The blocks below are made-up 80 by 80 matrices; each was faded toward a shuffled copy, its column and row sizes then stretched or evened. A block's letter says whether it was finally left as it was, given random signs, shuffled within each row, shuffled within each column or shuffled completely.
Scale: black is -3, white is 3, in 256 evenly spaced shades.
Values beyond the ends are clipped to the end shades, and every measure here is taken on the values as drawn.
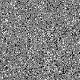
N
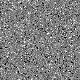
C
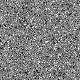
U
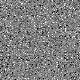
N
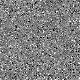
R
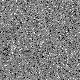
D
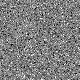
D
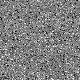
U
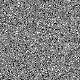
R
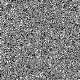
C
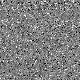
U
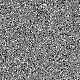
D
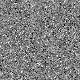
C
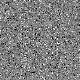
R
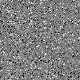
N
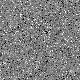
D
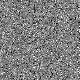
C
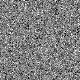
C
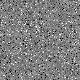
C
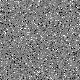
U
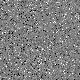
D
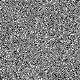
C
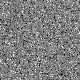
D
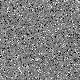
D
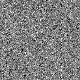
C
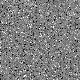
C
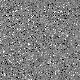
R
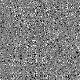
N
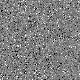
C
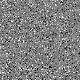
R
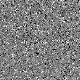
R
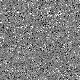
U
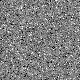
D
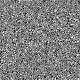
U
